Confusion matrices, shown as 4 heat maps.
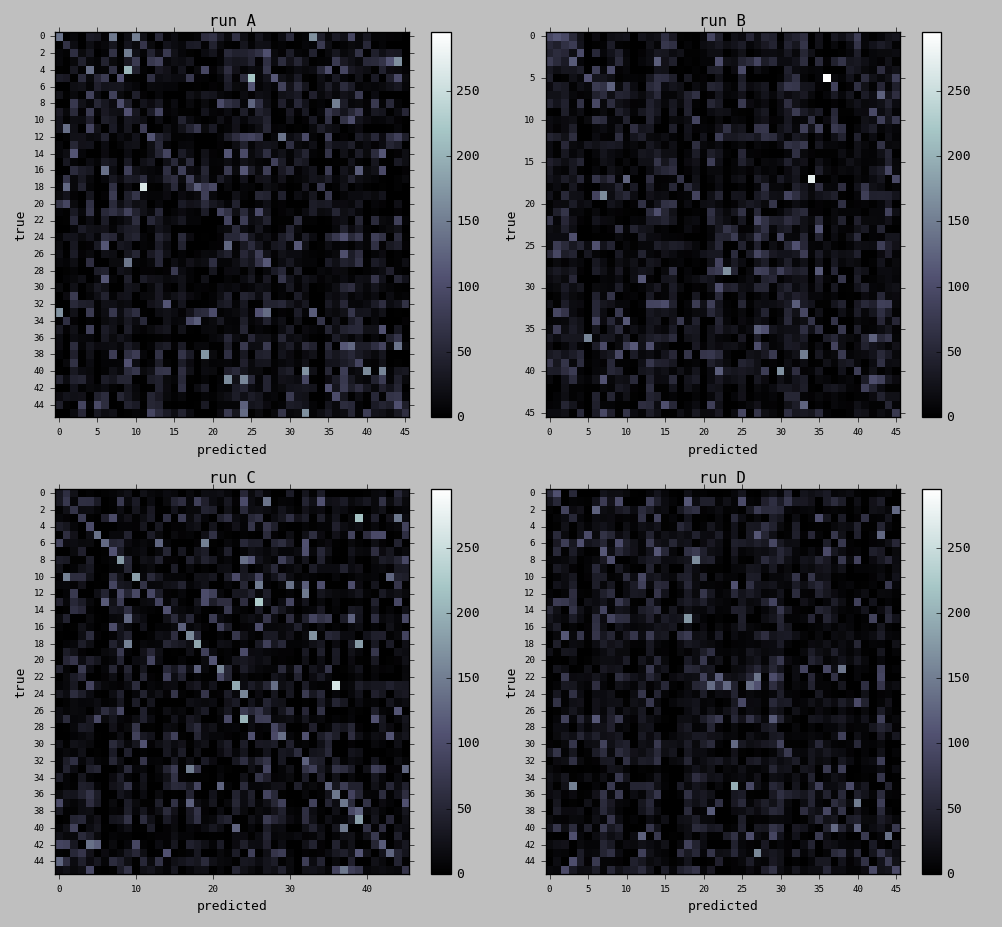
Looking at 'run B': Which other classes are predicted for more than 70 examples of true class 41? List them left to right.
7, 42, 43
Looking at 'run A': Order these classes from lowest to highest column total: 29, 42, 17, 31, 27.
17, 31, 29, 42, 27
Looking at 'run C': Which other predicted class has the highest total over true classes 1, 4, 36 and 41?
27
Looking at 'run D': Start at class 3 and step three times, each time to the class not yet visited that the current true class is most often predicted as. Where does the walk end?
12
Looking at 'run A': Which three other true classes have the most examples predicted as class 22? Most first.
41, 25, 14
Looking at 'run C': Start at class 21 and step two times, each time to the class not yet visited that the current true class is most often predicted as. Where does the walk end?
39
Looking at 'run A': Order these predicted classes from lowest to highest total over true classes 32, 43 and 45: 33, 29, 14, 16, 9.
33, 9, 16, 29, 14
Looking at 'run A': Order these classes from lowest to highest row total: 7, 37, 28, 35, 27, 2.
28, 7, 35, 27, 2, 37
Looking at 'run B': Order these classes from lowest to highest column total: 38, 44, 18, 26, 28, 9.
26, 18, 38, 9, 44, 28
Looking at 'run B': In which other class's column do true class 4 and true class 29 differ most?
12
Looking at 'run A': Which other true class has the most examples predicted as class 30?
43
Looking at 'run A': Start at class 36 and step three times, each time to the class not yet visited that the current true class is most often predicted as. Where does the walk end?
37
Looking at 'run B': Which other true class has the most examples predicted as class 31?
19
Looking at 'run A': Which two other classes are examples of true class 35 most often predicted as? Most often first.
42, 4
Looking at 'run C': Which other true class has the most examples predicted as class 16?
3
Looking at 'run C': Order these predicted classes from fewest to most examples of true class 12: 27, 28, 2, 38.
28, 38, 27, 2
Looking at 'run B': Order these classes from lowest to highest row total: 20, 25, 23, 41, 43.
43, 20, 23, 41, 25
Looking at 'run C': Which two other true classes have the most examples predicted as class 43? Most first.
10, 29
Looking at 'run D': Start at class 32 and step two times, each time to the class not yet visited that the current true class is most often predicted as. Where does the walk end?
27
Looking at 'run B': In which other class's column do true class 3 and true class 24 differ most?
14
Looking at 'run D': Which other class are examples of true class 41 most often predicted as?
44
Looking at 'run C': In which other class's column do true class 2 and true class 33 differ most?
17
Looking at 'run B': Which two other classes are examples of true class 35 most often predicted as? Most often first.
27, 28
